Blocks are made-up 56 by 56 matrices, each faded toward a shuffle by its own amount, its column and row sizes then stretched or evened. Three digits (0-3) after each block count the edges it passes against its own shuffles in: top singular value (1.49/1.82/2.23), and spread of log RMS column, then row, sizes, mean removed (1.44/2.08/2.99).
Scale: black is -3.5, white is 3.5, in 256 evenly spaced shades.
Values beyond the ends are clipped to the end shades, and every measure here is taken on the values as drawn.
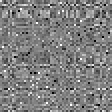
3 0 1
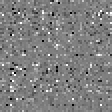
0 1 2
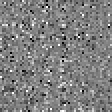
1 2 1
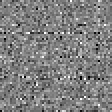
1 1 2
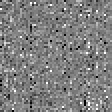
0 2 0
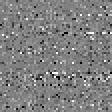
0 0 2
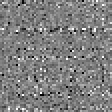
1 1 2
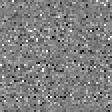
0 0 2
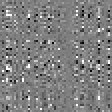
3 3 2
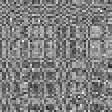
3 0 0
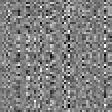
3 3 1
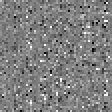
0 2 0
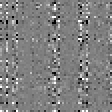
3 3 2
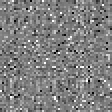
2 0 0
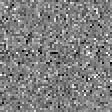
0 0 1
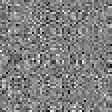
3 1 1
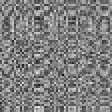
3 1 1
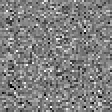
2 1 0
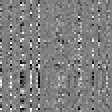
3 3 1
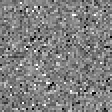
0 0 1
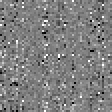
0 2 0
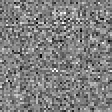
1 0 1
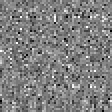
2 1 1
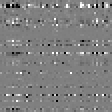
3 1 3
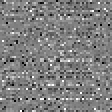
3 0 2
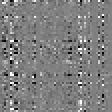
3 3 2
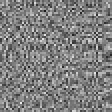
3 1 1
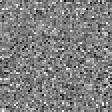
1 0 1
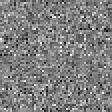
1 0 2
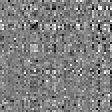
3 2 2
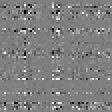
2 2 3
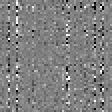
2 3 1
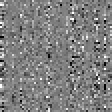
1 3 0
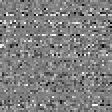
1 0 3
